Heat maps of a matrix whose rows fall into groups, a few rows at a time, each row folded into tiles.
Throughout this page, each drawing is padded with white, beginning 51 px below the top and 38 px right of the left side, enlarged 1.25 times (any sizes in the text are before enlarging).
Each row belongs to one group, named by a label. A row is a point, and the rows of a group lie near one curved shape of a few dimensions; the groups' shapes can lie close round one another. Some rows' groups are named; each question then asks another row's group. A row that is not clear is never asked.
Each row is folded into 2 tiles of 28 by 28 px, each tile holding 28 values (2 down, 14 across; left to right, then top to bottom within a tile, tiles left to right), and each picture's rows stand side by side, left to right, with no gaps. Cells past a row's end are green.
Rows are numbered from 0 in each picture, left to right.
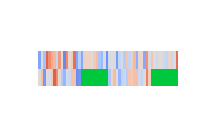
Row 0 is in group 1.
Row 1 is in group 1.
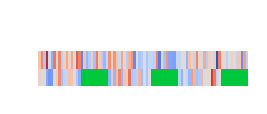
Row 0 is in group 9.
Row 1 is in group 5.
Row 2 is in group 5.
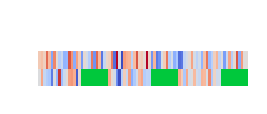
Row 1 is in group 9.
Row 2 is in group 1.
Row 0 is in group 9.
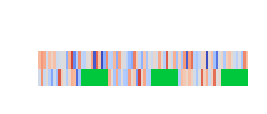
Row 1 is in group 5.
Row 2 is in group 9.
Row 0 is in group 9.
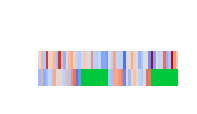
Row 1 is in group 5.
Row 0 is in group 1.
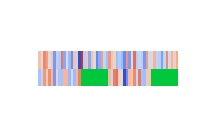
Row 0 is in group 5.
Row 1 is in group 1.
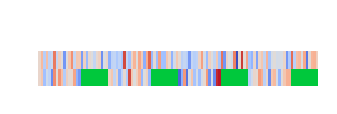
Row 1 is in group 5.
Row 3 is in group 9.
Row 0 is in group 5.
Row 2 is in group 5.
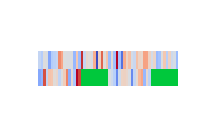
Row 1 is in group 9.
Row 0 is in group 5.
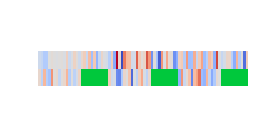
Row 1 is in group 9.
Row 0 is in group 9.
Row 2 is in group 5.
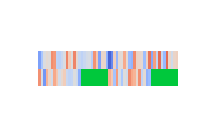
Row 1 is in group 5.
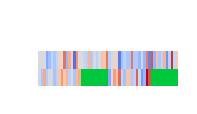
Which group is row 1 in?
5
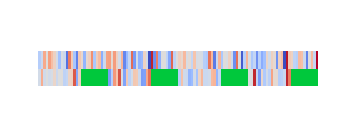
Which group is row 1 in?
5
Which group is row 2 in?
9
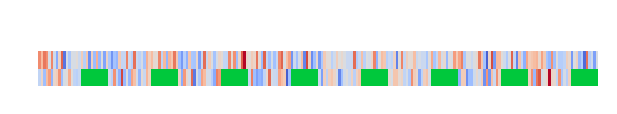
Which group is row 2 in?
5
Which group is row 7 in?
5
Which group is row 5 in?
9
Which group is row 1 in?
5
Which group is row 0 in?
5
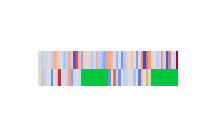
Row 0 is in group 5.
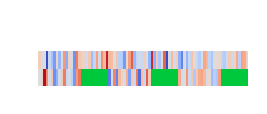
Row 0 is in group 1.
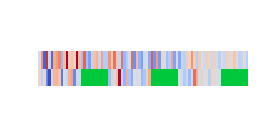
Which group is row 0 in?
9
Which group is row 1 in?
5
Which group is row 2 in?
1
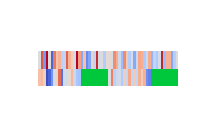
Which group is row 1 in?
9
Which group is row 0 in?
9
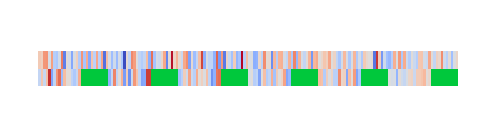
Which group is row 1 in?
5
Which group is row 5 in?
9
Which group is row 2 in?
5
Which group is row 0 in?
5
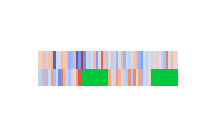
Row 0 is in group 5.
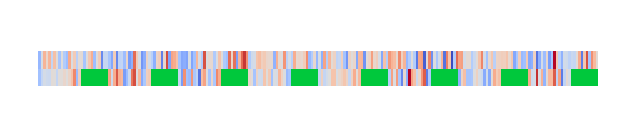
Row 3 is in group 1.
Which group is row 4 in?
9
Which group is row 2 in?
5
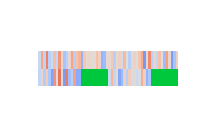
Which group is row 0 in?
5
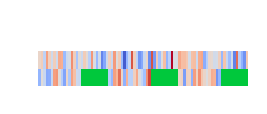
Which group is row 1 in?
5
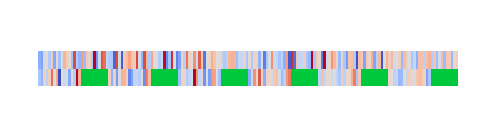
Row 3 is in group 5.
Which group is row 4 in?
9
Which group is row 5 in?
9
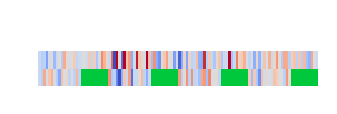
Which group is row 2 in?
5
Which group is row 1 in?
9
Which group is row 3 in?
9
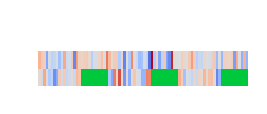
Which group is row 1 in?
5
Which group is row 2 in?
5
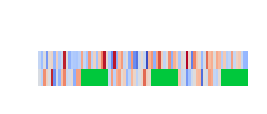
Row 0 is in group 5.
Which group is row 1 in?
9
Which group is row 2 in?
9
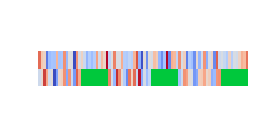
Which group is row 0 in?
1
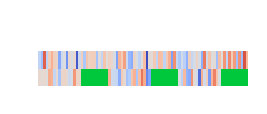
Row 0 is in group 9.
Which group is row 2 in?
5
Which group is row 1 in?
5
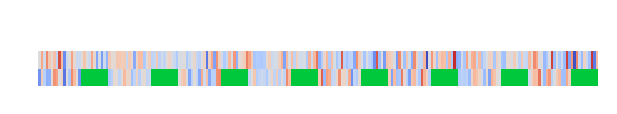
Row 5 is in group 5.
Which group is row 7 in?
5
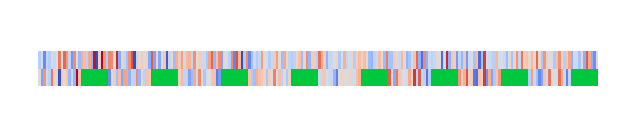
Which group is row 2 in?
9
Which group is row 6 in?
1
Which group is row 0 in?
9
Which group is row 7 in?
9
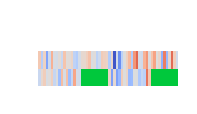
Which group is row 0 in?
9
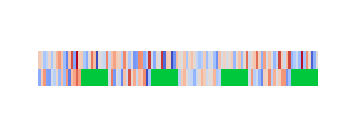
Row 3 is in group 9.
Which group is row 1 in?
9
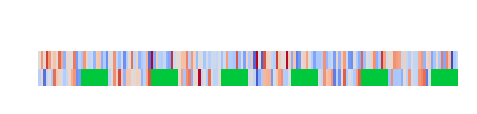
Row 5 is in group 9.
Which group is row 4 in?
5
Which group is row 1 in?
5
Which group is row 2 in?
5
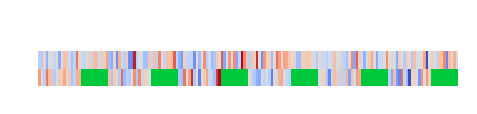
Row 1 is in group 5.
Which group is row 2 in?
5
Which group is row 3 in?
9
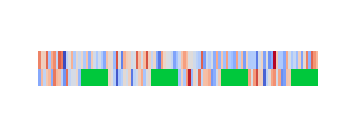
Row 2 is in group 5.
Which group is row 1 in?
9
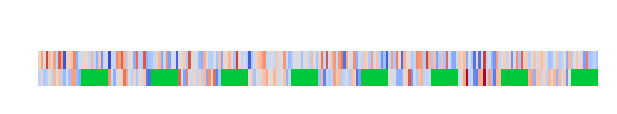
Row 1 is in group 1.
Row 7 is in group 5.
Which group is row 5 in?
9
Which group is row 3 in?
1
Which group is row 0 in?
1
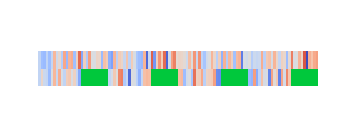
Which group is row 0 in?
5
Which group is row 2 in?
5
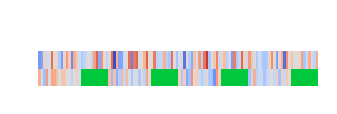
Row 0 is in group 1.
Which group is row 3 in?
1
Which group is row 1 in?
9
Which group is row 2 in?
9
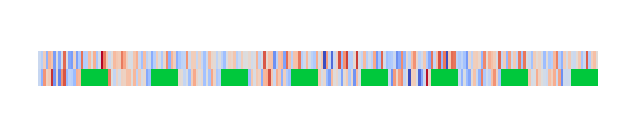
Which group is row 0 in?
5
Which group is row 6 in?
5
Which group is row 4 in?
9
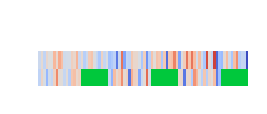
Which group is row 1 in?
9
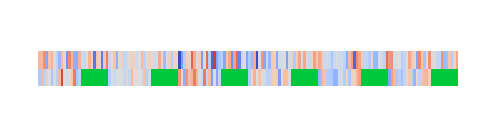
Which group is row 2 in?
1
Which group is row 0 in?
9
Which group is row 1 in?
9
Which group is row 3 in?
9
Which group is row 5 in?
1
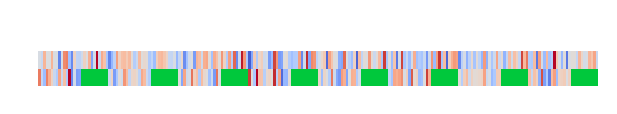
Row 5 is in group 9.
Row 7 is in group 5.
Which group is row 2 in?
9
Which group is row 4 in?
5
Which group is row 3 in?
1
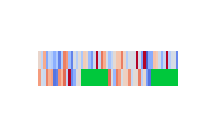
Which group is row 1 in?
1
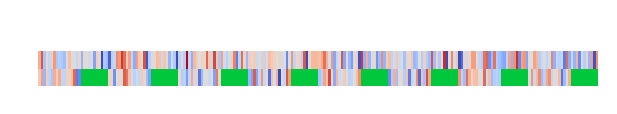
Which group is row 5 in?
5
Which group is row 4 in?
5
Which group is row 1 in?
1
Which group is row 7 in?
5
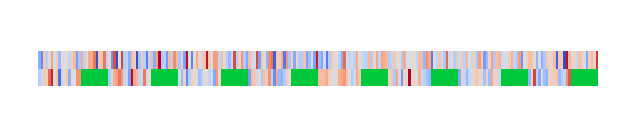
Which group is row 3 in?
5
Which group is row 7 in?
1
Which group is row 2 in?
9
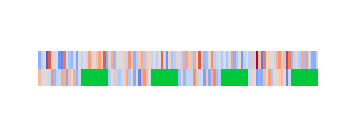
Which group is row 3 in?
9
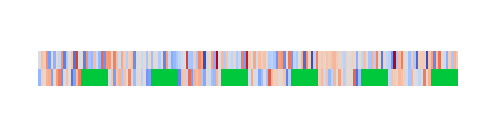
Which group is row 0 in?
5
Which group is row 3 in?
9
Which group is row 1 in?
5
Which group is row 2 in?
5
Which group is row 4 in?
5
